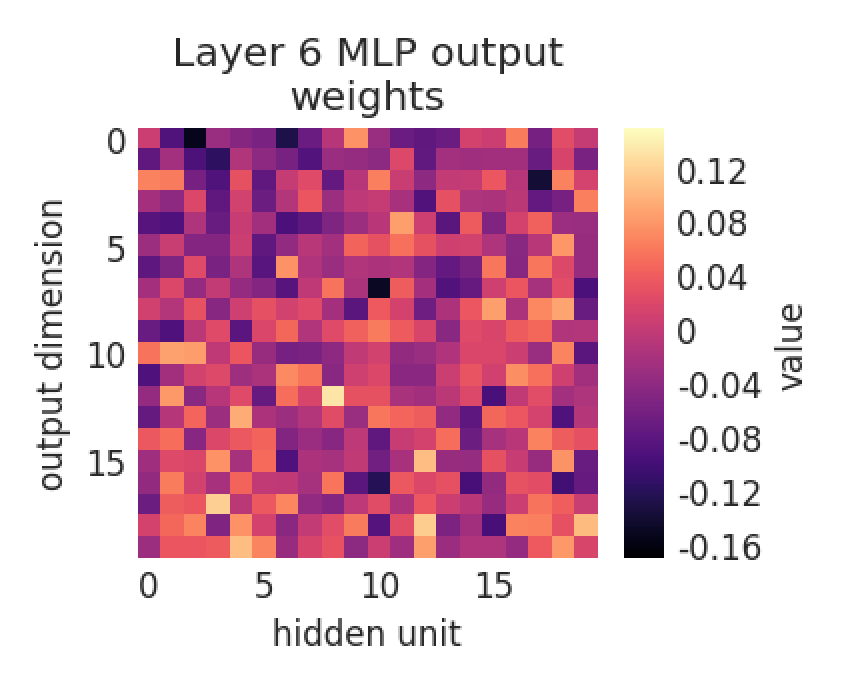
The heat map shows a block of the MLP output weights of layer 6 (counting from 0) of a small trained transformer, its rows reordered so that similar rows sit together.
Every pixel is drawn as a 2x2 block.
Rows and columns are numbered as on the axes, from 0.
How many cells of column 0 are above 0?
6
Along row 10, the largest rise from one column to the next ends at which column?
18
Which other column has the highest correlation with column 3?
5
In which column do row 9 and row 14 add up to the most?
17
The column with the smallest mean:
0
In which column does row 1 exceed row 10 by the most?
11
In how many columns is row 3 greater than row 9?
7
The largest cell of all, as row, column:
12, 8
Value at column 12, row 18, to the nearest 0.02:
0.12
